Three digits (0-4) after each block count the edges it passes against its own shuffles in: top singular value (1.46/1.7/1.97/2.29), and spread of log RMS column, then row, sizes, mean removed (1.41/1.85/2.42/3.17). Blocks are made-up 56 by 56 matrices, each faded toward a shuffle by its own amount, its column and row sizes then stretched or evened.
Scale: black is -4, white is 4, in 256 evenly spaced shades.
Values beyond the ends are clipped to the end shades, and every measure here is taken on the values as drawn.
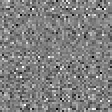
3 0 2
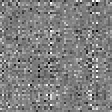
4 3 2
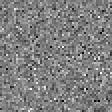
0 0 1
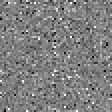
0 1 1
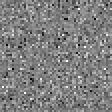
0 1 2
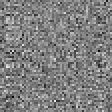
3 1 1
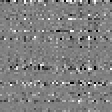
3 1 4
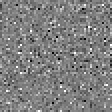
2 1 1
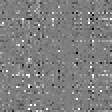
2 3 2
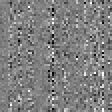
2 4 0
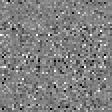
0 1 2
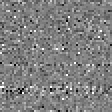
0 1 3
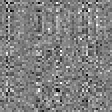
4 3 1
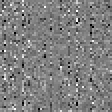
1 3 0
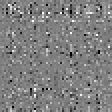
2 3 3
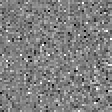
0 1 0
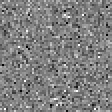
0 1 0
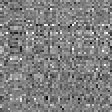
4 1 2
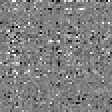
1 2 3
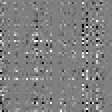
3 4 3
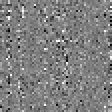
0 3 1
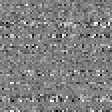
1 0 4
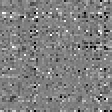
2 2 3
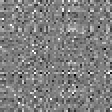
4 2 1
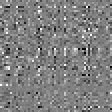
4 3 3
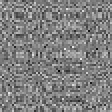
4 0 1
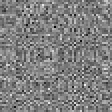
4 1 1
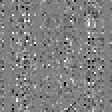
2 4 1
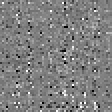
0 3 2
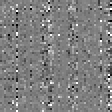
0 4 1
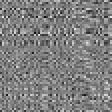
4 0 4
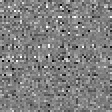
0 1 3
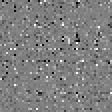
1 1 2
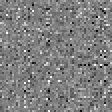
2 2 1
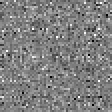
1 1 1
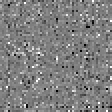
0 3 2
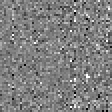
0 2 0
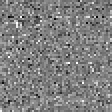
1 1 1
